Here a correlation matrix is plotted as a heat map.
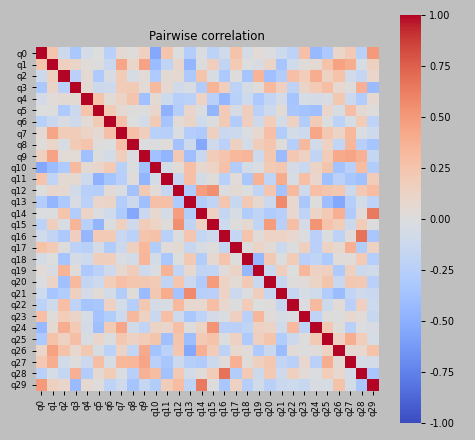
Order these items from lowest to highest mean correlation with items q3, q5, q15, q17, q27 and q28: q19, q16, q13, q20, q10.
q13, q19, q10, q16, q20
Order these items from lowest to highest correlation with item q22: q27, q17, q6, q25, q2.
q27, q25, q17, q6, q2
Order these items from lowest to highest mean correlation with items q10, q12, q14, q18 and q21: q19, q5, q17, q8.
q8, q19, q17, q5
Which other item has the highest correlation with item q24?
q15
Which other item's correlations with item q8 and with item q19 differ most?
q4
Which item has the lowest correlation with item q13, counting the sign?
q26
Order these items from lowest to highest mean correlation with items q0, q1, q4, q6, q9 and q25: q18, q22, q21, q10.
q21, q10, q22, q18
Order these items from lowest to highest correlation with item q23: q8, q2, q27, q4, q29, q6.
q6, q29, q4, q27, q2, q8
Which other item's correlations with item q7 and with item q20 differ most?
q2
